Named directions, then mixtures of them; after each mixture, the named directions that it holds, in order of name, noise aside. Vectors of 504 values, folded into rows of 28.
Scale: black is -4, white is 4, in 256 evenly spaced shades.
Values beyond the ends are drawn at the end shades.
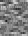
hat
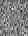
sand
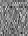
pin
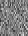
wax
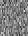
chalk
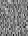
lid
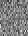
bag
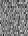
bag, pin.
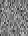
sand, wax.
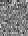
bag, hat.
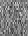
bag, pin.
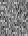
hat, lid, sand.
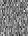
chalk.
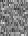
chalk, hat, wax.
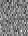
bag.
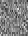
hat, lid, wax.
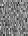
chalk, sand, wax.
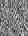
wax.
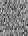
chalk, sand.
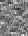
hat, wax.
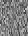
bag, chalk.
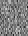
lid.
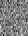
bag, chalk, wax.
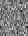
bag, lid, sand.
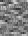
hat.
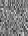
wax.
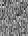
chalk, hat.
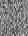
lid, pin, wax.
